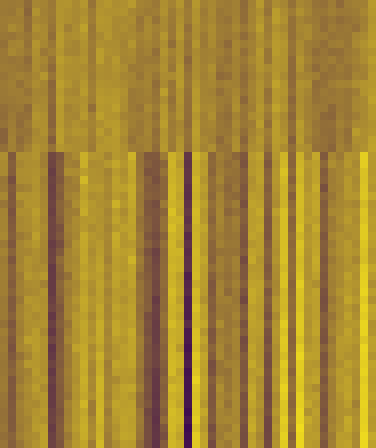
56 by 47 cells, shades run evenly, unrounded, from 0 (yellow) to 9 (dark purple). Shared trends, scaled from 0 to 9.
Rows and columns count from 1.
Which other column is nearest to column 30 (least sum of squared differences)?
9
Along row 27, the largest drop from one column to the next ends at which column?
25
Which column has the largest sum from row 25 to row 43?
24
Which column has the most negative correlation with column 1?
30
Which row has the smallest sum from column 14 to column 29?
1
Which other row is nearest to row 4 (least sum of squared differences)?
3
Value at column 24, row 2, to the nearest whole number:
4
